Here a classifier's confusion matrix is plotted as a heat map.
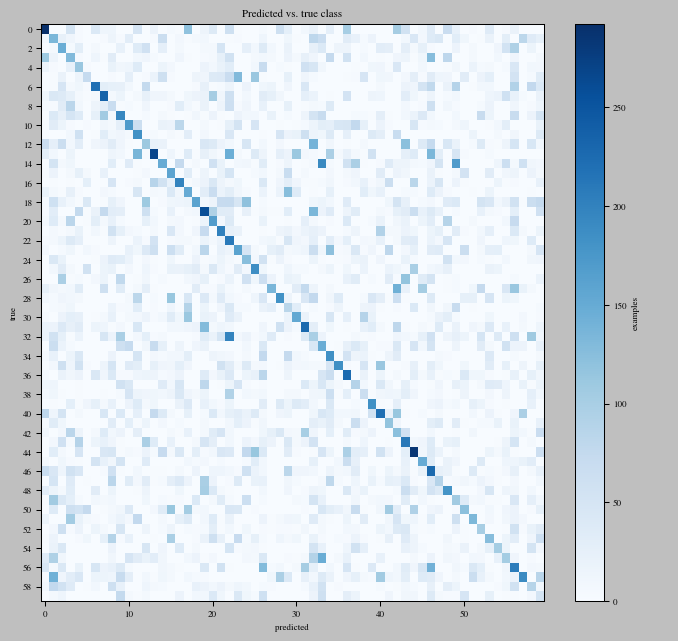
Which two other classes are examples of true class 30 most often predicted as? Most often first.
17, 38
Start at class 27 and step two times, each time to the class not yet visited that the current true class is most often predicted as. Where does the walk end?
31
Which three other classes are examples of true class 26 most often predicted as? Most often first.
43, 2, 9
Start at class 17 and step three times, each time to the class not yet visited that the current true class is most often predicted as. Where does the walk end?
1
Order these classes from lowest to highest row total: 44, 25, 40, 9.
25, 9, 40, 44
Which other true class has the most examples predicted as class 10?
33
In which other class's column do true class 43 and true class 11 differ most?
12
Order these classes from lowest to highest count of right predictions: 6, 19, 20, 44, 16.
20, 16, 6, 19, 44
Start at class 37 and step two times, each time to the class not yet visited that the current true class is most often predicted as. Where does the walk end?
32
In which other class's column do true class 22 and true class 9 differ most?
7
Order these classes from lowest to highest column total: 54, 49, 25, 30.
54, 30, 25, 49
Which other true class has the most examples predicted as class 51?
57
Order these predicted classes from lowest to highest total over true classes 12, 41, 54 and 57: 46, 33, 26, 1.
26, 33, 46, 1
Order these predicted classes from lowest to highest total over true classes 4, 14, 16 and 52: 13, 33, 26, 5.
5, 13, 26, 33
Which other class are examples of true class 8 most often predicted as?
3
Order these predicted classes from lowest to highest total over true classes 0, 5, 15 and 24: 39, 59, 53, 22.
39, 59, 53, 22
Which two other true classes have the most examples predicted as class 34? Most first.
23, 13
